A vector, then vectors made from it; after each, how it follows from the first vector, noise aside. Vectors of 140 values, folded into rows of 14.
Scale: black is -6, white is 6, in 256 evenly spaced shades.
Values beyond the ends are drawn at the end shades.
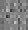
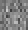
copied.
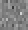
reversed, negated, partly zeroed.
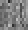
wrapped around.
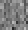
wrapped around.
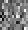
wrapped around, scaled up.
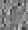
wrapped around.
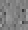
wrapped around, negated, partly zeroed.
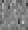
wrapped around, negated, partly zeroed.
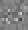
reversed, negated, partly zeroed.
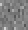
wrapped around, negated, partly zeroed.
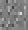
reversed, negated, partly zeroed.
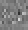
wrapped around, negated, partly zeroed.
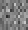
copied.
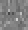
reversed, negated, partly zeroed.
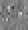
reversed, negated, partly zeroed.
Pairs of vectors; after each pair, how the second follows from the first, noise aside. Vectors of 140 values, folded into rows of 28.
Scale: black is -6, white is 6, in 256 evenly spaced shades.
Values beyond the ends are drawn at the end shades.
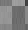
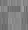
wrapped around, negated, shrunk.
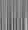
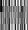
wrapped around, negated, scaled up.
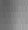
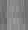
wrapped around, negated, shrunk.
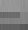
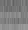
negated, shrunk.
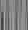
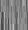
copied.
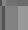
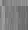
negated, shrunk.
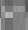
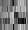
wrapped around, negated, scaled up.
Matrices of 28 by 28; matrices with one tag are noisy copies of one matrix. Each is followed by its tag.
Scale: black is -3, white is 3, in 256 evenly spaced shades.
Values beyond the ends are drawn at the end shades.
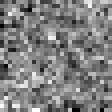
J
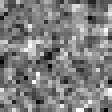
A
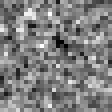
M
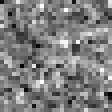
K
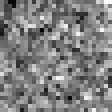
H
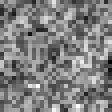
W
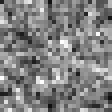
K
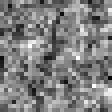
A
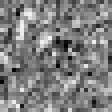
M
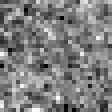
J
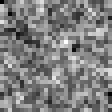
K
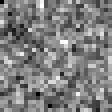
K
